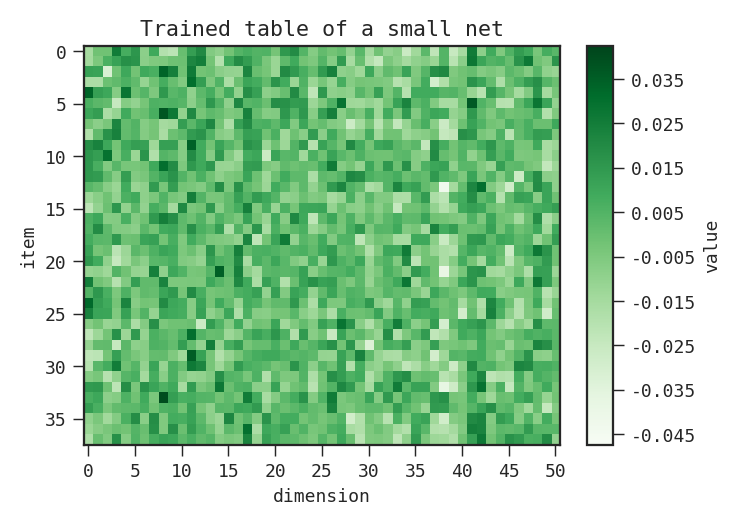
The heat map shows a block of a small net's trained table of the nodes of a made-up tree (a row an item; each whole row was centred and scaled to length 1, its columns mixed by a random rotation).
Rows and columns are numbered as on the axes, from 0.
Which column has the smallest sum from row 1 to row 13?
39
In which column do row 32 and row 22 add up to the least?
38
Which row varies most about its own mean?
32
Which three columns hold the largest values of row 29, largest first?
11, 29, 47
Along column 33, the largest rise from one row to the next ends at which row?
16
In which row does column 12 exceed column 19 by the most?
10
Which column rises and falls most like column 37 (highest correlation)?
1
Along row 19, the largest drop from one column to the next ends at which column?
35
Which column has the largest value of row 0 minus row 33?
3
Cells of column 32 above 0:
19
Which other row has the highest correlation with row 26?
13
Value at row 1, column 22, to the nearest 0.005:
0.01
